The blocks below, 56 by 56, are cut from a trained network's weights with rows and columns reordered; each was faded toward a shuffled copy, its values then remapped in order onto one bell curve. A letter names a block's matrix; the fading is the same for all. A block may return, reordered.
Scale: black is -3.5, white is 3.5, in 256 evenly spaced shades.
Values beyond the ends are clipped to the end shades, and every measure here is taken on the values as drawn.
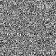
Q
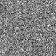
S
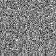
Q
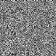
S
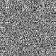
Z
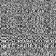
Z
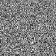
Q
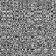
Z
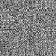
Z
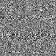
S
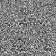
Q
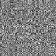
Z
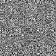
S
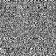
S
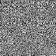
S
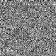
Z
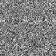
Z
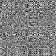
Z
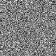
Z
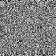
Q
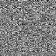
Q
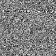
S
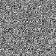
S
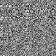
Z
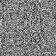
Q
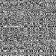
Z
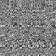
Z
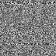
S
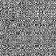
Z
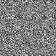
Q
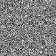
Q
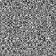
Z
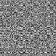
Z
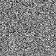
S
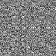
Z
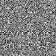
S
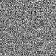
Q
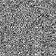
S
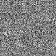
Q
